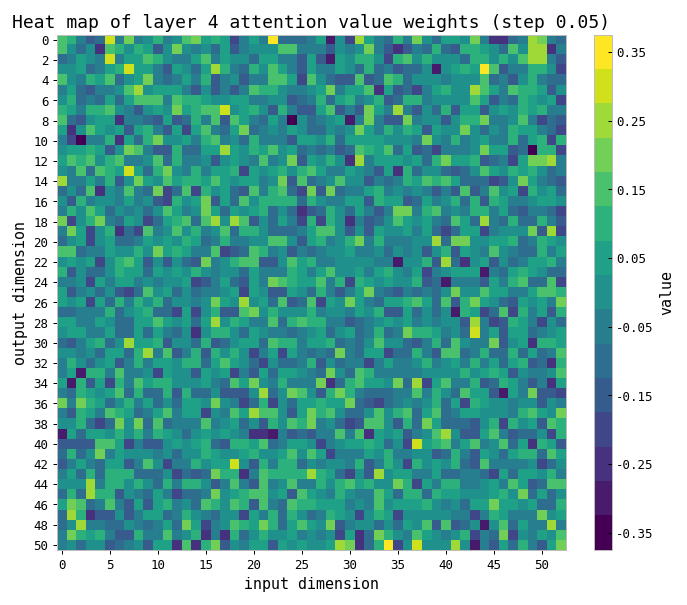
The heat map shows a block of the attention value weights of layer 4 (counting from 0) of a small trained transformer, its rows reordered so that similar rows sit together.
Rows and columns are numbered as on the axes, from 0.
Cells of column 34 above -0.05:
30
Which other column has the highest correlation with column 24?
6
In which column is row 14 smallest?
45
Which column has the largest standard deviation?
44
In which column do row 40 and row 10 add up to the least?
2
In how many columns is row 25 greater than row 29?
21
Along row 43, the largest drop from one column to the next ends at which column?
19
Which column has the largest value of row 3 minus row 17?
7
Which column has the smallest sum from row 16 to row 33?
14
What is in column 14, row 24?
-0.2
